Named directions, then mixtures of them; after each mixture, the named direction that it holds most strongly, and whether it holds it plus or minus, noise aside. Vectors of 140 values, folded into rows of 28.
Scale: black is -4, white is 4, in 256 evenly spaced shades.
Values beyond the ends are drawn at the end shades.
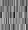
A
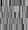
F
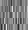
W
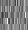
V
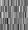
V, minus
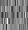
V, plus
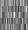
A, minus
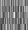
A, minus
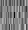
A, plus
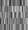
F, plus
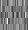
V, plus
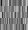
F, plus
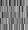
F, plus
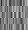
F, plus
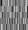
A, minus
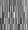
W, plus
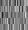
V, plus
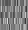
V, plus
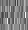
V, plus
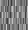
W, plus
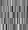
W, minus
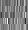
V, plus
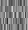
W, plus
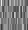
F, minus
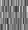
F, minus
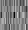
A, plus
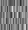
W, plus
